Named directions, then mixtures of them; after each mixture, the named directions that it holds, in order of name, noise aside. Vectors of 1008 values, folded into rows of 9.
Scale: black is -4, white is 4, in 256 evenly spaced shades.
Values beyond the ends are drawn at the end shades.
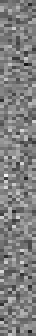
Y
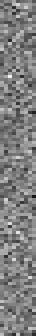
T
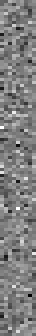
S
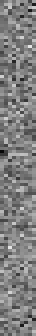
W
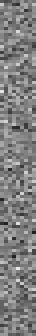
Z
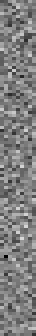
S, T, Y.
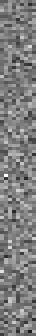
W, Y.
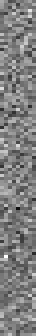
S, T, W.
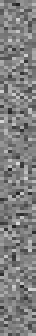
T, Y, Z.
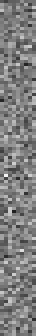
W, Y, Z.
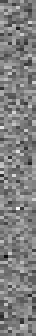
S, Y, Z.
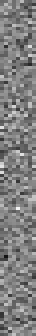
S, W, Y.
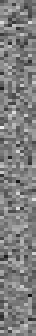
S, Y.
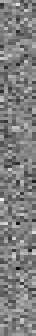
Z.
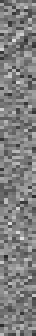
S, T, Z.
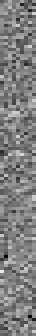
S, W, Y.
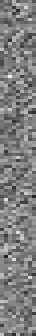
T.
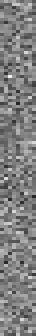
T, Y, Z.
